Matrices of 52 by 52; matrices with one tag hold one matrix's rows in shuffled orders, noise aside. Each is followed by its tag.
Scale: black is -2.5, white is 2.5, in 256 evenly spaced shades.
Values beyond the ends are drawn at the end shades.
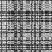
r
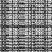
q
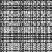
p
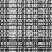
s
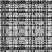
q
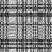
s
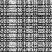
s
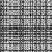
p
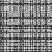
p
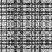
r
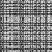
p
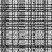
q
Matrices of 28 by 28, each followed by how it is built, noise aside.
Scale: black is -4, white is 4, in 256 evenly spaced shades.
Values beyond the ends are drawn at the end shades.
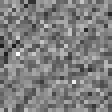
Hankel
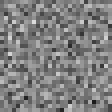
repeating columns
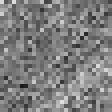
Hankel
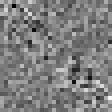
banded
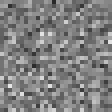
blocks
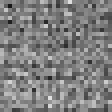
blocks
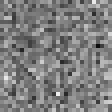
blocks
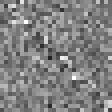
banded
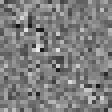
banded
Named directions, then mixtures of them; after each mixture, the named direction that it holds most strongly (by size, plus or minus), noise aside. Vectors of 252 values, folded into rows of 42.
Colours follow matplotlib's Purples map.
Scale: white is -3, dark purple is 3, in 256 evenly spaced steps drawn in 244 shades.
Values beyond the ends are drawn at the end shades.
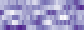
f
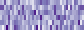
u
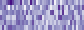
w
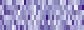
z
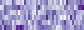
z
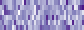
z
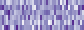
u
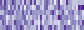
w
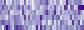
u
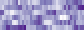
f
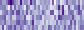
w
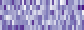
w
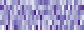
u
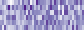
w
